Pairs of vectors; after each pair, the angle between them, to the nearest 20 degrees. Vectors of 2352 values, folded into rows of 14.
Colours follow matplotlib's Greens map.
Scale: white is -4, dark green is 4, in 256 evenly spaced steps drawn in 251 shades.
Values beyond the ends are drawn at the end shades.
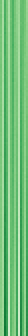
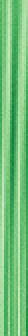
60 degrees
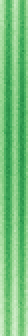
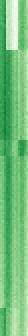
60 degrees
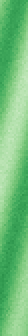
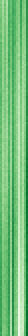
80 degrees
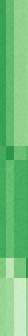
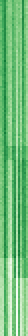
60 degrees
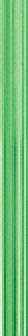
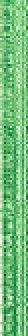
40 degrees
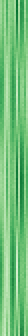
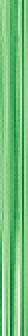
60 degrees
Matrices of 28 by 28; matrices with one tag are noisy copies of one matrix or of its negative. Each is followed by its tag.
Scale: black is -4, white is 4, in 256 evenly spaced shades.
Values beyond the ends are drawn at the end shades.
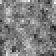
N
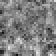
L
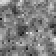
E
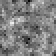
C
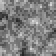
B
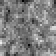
N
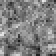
L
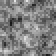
C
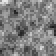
E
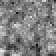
L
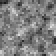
E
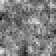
B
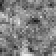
B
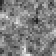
B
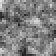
B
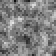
C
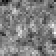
E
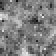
B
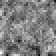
L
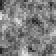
B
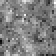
N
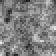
N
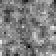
N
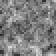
L
